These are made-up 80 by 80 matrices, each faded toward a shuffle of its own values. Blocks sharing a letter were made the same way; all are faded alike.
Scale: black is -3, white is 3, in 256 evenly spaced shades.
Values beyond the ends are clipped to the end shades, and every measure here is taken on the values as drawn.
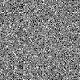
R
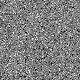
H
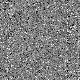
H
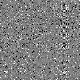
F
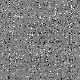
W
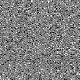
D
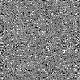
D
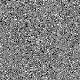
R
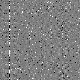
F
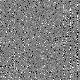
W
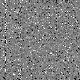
W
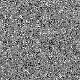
R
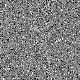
H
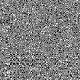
D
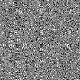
D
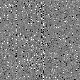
W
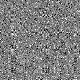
D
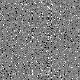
W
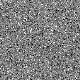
H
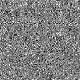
R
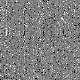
W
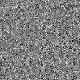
D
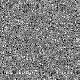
R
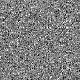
R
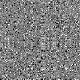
D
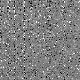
F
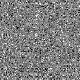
D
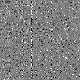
F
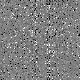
W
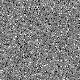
H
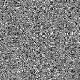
R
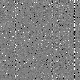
F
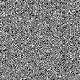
R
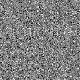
R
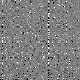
F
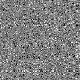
D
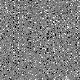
F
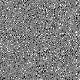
W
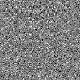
D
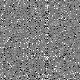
F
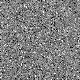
H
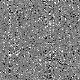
W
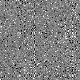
F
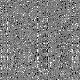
F
